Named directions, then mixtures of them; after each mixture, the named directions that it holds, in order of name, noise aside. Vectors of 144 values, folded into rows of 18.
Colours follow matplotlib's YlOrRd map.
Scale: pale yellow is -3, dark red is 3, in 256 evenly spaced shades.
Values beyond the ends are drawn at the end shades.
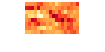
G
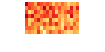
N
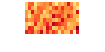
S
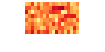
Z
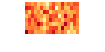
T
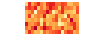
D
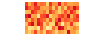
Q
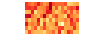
D, N, Q.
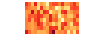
G, T, Z.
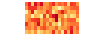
D, G, Z.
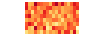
S.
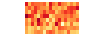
N, Q.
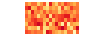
Q, S, T.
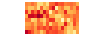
G, T.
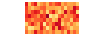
D, G, Q.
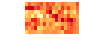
D, G.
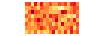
Z.
